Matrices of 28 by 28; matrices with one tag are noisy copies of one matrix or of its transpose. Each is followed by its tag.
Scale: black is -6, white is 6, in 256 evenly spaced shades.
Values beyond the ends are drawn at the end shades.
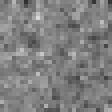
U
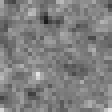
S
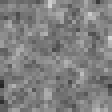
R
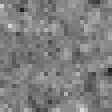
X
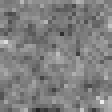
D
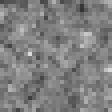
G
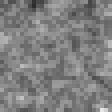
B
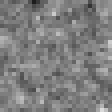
B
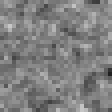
X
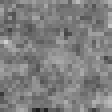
D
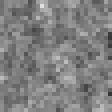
D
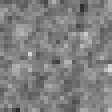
G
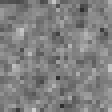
G
